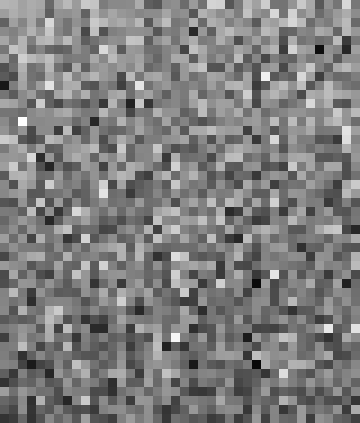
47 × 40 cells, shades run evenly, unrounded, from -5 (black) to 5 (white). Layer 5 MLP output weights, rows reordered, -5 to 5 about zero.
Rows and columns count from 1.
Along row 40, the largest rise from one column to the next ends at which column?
29
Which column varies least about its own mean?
17
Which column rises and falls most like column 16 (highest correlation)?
5
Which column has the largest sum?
3
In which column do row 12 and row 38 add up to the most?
20
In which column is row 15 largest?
39
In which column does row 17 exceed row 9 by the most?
14
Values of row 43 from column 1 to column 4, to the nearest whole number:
-3 -2 -1 -1
